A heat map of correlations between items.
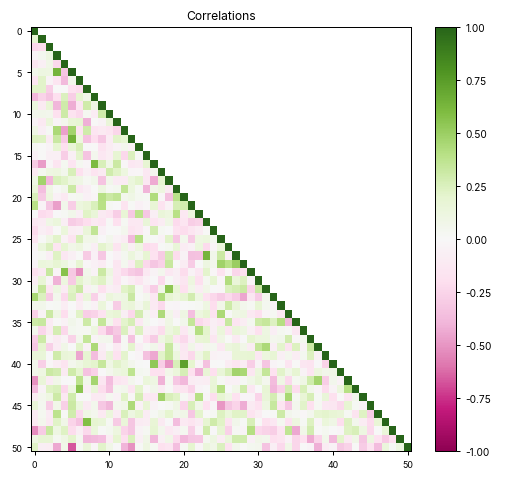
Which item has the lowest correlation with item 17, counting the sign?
42
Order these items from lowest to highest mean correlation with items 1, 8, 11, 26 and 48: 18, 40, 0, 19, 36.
0, 36, 19, 40, 18
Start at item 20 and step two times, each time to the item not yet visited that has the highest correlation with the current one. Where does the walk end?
16
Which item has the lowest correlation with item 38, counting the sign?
50
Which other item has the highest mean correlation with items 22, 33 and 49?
26
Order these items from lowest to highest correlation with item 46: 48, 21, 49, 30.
21, 49, 30, 48
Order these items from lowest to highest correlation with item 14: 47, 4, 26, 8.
4, 47, 8, 26
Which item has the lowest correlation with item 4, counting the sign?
12
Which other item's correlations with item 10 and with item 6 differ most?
43
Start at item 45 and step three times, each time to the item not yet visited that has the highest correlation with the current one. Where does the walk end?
3
